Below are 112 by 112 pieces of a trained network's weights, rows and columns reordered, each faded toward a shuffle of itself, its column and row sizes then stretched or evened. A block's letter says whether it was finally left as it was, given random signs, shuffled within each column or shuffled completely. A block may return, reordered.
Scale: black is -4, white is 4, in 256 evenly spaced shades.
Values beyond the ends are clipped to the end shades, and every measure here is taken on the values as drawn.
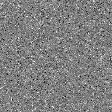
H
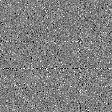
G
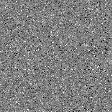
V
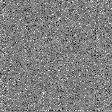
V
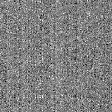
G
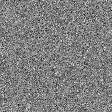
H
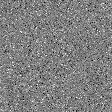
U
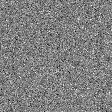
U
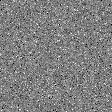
U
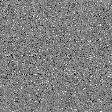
V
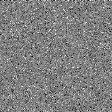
V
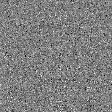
V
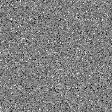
V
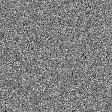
U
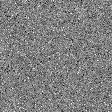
U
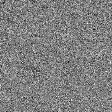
V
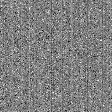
H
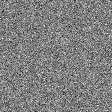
U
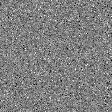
H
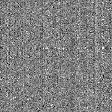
G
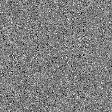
V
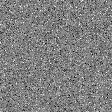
U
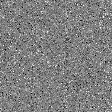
H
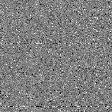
G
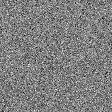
U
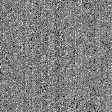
H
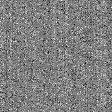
G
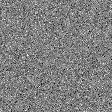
U
